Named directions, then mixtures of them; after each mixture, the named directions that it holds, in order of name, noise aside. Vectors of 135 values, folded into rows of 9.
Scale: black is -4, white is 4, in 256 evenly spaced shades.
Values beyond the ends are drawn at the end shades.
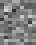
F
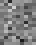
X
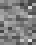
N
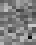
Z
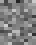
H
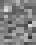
F, Z.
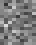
H, X.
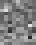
F, Z.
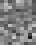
H, Z.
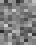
H.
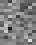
N, X, Z.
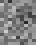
F, X, Z.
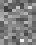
F, N, X.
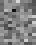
F, H.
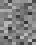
N, X, Z.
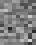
F, N, Z.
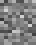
F, H.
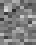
F.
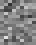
F, X.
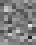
F, H, Z.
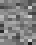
N.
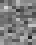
Z.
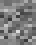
H, X, Z.
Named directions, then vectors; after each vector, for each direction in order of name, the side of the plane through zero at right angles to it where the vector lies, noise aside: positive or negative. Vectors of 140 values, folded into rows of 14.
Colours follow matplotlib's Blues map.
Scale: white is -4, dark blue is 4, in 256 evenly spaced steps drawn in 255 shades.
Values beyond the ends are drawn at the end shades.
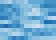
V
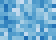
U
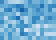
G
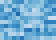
negative, negative, positive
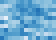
positive, negative, negative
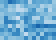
negative, positive, negative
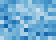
negative, positive, positive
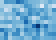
negative, negative, negative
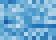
negative, positive, negative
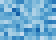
negative, negative, positive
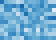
positive, positive, negative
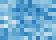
positive, negative, negative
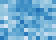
positive, negative, negative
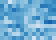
positive, negative, positive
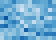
negative, positive, positive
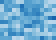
positive, positive, negative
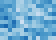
negative, positive, positive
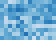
positive, negative, positive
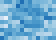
positive, negative, negative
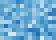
negative, negative, positive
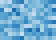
negative, negative, positive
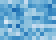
positive, negative, positive
